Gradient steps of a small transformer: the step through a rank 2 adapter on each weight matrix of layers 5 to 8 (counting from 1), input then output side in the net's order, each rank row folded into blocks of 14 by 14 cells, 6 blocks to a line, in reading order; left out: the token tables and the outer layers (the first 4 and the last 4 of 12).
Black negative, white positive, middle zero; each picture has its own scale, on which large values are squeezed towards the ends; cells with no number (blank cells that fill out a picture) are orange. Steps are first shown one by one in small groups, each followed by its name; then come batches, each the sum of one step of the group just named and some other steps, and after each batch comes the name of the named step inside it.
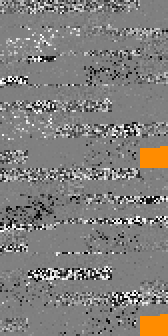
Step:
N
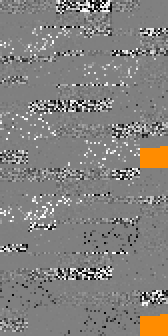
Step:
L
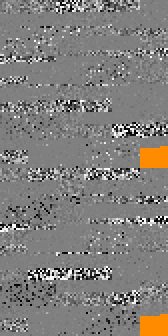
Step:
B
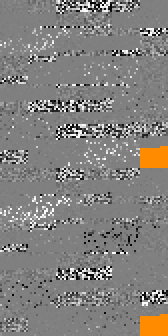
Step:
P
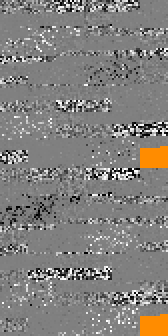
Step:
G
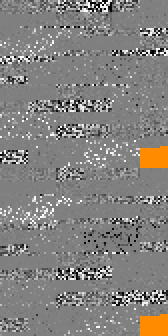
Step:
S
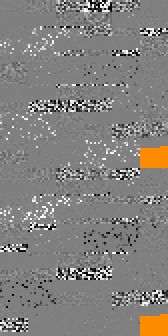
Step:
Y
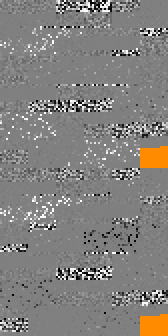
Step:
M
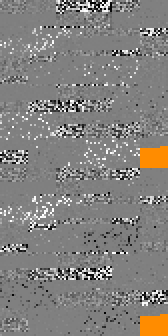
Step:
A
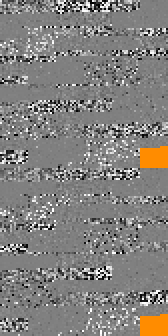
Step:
L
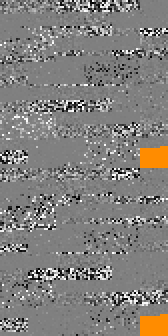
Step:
Y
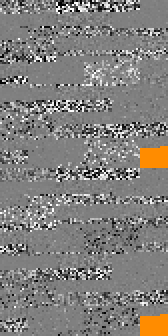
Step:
L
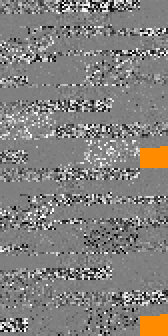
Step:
S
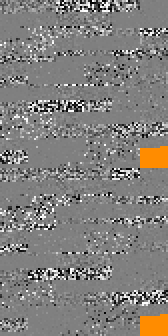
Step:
L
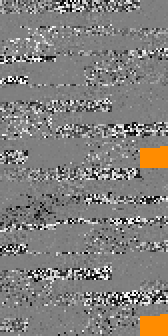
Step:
N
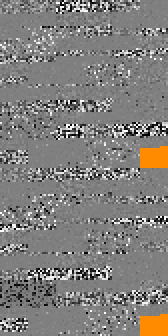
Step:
B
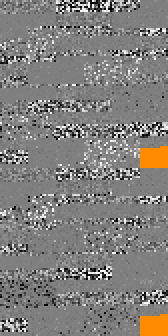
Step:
L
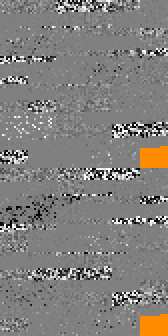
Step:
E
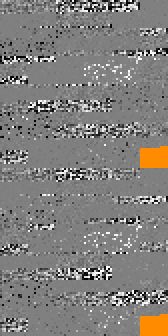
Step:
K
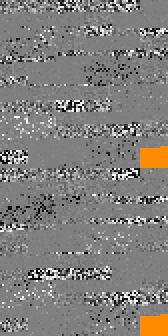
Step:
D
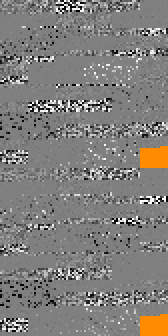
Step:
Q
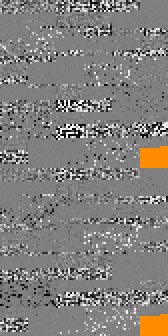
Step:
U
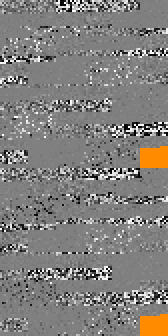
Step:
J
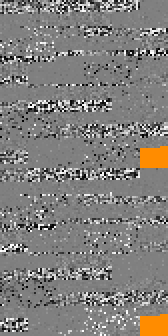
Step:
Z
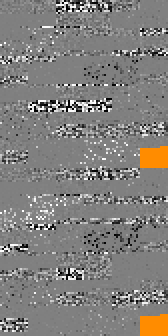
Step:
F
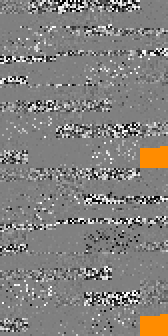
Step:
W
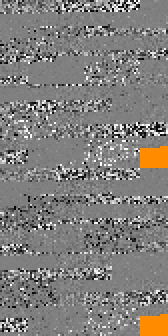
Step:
Z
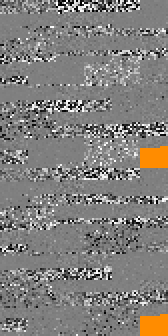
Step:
W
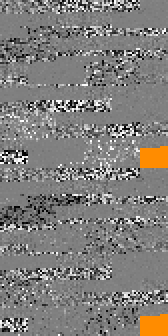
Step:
D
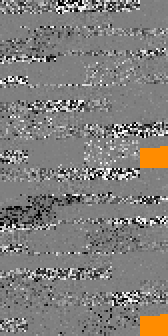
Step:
E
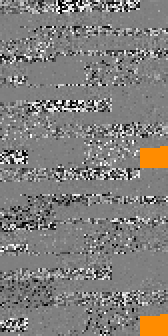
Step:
Z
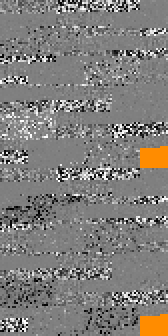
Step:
E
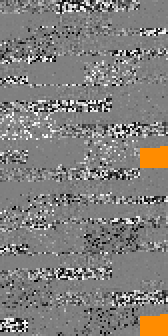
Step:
F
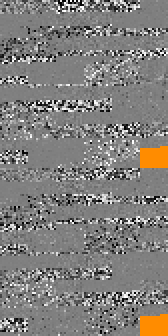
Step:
W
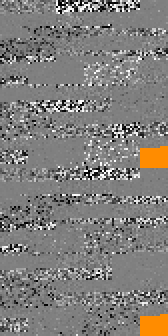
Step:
K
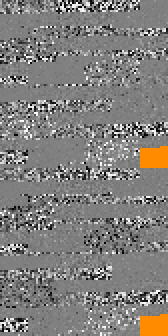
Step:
Z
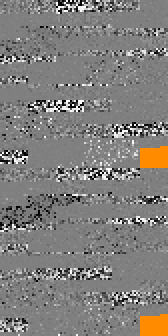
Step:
E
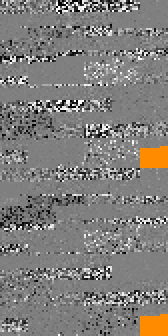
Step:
K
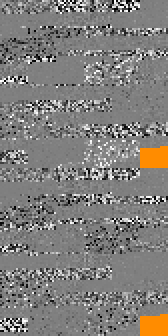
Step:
Q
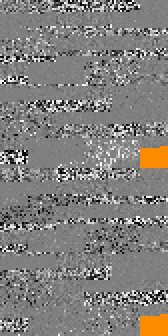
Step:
W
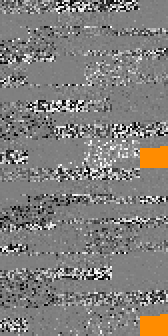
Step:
Q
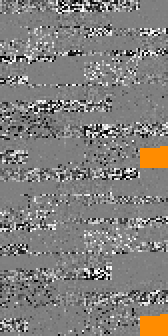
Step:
Z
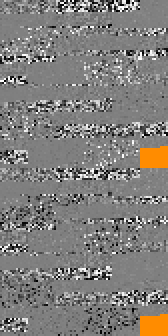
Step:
K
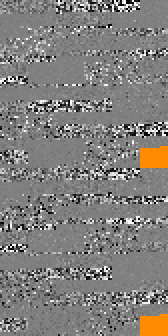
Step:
J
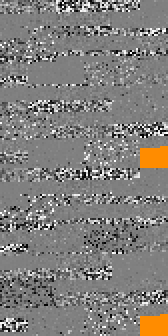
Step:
Z
